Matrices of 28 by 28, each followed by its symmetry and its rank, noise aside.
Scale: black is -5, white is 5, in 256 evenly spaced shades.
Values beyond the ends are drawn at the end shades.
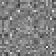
symmetric, rank four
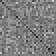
symmetric, rank five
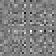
no symmetry, rank three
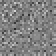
symmetric, rank five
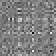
symmetric, rank three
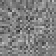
symmetric, rank three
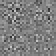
no symmetry, rank three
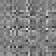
no symmetry, rank three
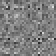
symmetric, rank three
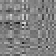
no symmetry, rank three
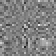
no symmetry, rank four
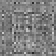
antisymmetric, rank four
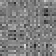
no symmetry, rank four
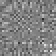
symmetric, rank five
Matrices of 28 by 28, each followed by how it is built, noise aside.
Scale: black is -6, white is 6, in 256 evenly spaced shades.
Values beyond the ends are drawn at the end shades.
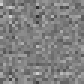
low rank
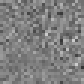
upper triangular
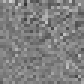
upper triangular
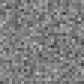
noise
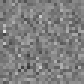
low rank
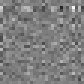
low rank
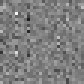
uneven columns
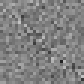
banded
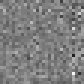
uneven columns
